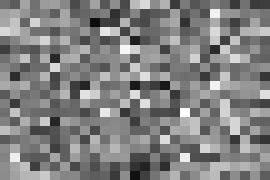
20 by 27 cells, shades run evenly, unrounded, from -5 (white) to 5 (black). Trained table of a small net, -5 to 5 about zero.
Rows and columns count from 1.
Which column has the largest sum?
6
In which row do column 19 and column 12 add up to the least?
13
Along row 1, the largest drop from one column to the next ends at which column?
14
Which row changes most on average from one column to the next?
5
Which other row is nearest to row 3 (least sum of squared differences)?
20
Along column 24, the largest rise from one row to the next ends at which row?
16
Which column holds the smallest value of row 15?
24
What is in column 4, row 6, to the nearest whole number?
2
